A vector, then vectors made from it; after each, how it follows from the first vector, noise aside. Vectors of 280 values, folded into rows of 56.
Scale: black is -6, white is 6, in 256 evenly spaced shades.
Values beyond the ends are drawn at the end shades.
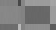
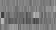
wrapped around, negated, partly zeroed.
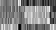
negated, scaled up.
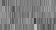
wrapped around, negated, partly zeroed.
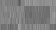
shrunk.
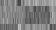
copied.
